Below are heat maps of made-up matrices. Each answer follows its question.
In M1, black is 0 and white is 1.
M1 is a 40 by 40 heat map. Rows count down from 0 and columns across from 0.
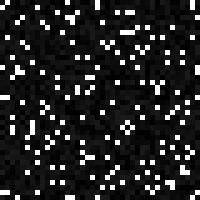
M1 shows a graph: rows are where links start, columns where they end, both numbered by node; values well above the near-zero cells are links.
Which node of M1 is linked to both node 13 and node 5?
node 27
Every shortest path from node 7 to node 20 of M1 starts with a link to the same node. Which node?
node 38
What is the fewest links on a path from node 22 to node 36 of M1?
2
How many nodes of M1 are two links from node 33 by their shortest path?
6
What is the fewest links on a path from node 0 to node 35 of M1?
3
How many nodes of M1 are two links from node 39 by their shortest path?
7
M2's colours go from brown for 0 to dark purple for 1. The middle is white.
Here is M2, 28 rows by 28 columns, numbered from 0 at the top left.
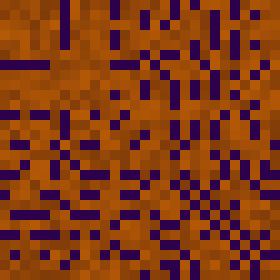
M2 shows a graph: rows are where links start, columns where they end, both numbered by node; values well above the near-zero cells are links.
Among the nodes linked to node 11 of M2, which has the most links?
node 6
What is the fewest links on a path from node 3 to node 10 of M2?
4
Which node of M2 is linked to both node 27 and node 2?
node 14
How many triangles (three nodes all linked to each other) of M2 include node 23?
0
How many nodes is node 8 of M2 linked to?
4
